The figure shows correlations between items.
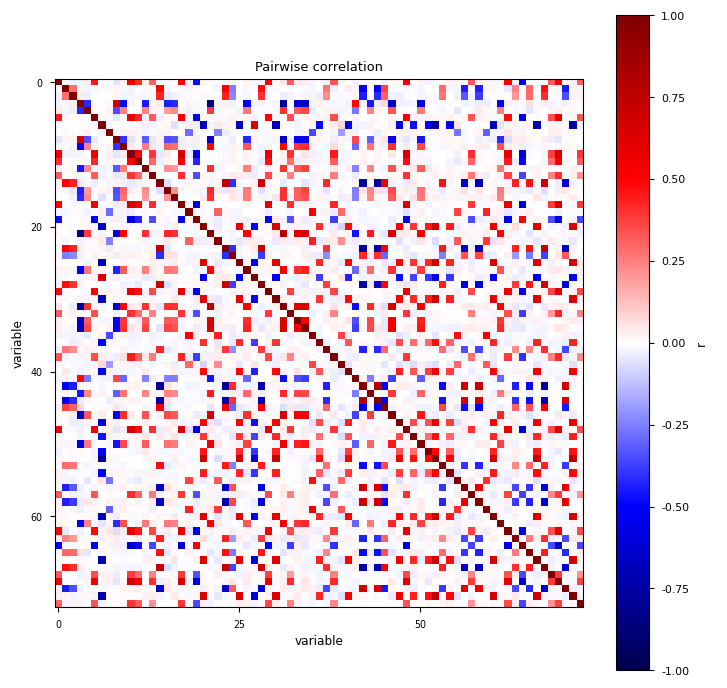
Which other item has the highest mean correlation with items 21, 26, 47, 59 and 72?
31
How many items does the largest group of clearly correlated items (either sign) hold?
17
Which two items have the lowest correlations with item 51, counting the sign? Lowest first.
6, 27
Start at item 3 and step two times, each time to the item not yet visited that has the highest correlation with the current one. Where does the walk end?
41
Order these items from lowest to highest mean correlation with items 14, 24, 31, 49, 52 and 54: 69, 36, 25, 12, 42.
42, 69, 12, 36, 25
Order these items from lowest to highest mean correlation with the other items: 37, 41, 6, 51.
6, 41, 37, 51
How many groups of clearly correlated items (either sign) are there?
5
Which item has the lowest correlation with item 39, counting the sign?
7
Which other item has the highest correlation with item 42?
44
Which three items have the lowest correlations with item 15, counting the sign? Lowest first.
3, 8, 41
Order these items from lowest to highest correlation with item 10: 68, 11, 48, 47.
47, 68, 11, 48
